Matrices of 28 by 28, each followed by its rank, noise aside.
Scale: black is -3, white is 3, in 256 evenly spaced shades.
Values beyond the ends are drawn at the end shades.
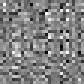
four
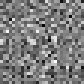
six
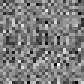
six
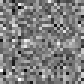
eight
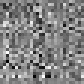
four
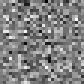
six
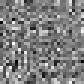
six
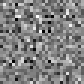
eight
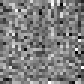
eight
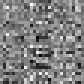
four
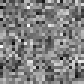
six
